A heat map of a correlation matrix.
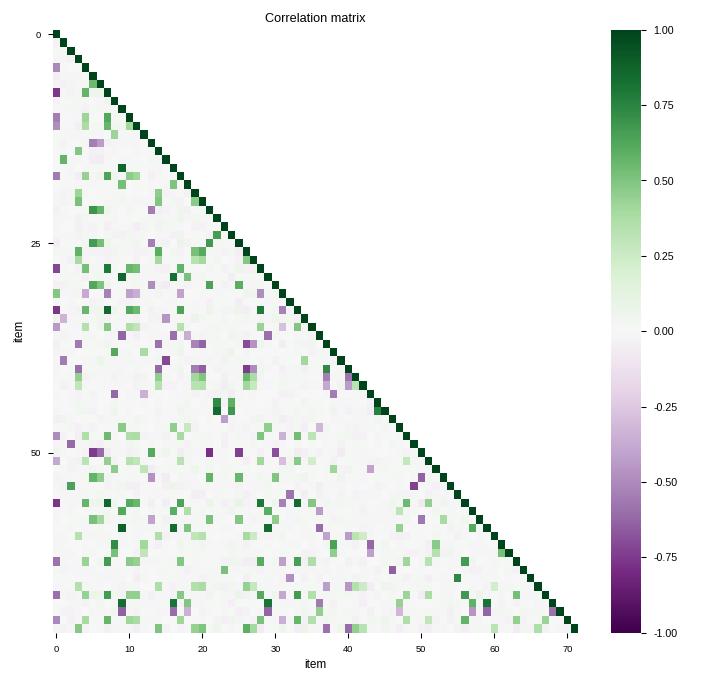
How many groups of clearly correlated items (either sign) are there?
10
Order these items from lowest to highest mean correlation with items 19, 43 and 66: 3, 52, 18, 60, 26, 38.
38, 52, 18, 60, 3, 26
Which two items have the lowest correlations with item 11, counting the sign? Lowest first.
0, 31
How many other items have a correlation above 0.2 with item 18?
7
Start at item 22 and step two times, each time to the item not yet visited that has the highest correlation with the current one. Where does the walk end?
44
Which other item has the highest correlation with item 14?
26
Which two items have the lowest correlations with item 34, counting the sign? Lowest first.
15, 1
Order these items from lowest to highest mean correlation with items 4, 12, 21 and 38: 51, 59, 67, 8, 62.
59, 51, 67, 62, 8
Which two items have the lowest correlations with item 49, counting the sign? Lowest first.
54, 2
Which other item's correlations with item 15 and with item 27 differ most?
39
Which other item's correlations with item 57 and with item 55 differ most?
65
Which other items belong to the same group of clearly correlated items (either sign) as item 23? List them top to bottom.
46, 64
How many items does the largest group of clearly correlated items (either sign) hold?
16
